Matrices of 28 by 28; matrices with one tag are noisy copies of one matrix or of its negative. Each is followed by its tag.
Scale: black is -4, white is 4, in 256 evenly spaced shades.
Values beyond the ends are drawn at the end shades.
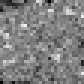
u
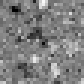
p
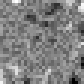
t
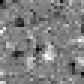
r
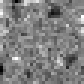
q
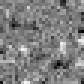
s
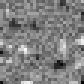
s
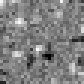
r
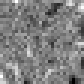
t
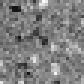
p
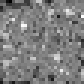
u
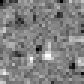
r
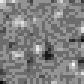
r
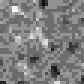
p
